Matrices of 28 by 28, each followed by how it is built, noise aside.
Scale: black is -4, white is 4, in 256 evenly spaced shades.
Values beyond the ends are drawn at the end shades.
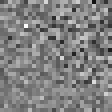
upper triangular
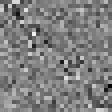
block diagonal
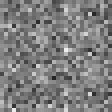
repeating rows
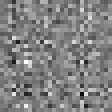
low rank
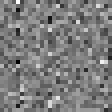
uneven columns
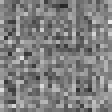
blocks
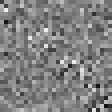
block diagonal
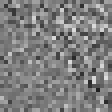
upper triangular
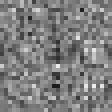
low rank
